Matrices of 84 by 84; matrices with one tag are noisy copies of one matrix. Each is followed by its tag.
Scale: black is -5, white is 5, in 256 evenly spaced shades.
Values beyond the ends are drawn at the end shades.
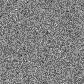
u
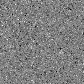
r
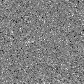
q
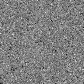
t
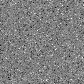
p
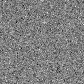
q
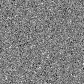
r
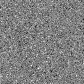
r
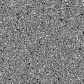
p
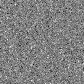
r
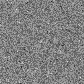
u
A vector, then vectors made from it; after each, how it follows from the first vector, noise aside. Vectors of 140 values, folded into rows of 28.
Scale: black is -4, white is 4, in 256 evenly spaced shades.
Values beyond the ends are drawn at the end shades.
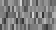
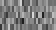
copied.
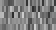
reversed.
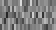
copied.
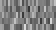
wrapped around, negated.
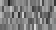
reversed.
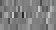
reversed, negated, partly zeroed.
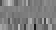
reversed, negated, partly zeroed.
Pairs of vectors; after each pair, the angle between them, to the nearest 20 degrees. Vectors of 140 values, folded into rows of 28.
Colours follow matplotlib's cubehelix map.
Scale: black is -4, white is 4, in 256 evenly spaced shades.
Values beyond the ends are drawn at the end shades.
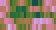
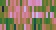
140 degrees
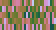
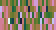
80 degrees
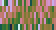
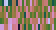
140 degrees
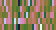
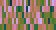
100 degrees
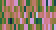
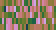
100 degrees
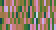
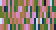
140 degrees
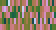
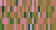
100 degrees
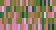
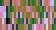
80 degrees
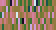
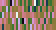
20 degrees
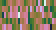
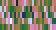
120 degrees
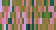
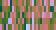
160 degrees
